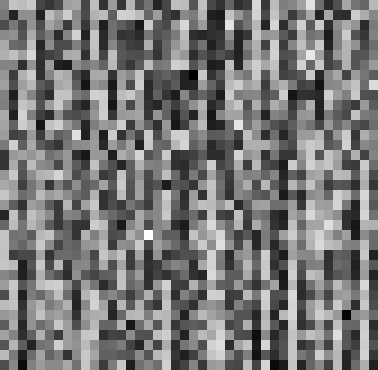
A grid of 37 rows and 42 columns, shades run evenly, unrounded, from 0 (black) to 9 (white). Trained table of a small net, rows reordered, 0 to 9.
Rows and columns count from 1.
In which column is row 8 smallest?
22
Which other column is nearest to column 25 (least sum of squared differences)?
10
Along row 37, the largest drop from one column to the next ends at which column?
31
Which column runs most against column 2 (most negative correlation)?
26
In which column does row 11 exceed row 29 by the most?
12
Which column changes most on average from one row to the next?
23
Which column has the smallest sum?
32
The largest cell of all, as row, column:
24, 17
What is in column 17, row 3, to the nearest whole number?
7
